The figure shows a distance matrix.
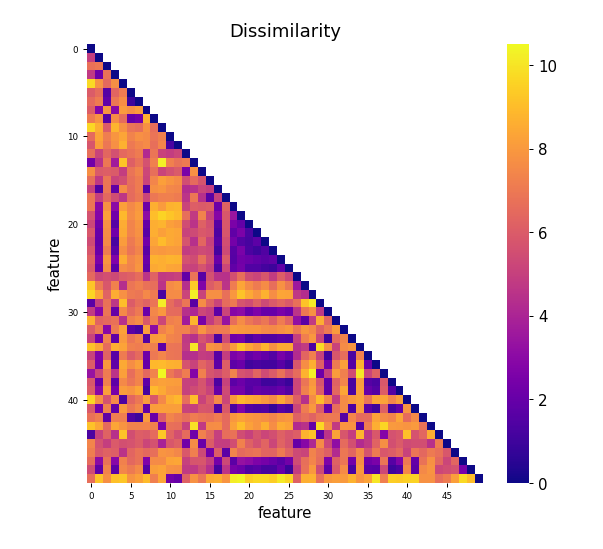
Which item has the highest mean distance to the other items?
49
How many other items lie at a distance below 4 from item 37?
4
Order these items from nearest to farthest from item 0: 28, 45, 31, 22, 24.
22, 24, 45, 31, 28
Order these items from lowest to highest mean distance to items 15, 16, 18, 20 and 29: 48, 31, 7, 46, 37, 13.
48, 7, 13, 37, 46, 31
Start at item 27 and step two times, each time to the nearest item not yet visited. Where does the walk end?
14
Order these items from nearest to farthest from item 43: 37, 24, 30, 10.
10, 30, 24, 37
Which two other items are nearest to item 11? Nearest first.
10, 49
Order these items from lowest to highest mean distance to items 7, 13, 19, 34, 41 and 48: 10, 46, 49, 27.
46, 27, 10, 49
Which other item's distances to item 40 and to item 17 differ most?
15
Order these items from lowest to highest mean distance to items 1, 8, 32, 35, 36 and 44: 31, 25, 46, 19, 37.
25, 19, 37, 46, 31
